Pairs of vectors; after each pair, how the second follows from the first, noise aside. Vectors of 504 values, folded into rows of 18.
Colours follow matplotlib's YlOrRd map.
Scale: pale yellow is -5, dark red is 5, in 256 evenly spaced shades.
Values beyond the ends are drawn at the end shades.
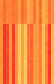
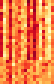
reversed, negated, scaled up.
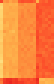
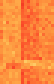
wrapped around, negated, shrunk.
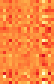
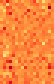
reversed, negated, partly zeroed.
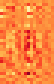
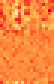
wrapped around, negated, partly zeroed.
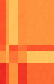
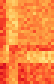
copied.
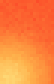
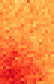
negated.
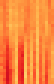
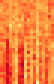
copied.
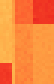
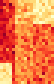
negated, scaled up.
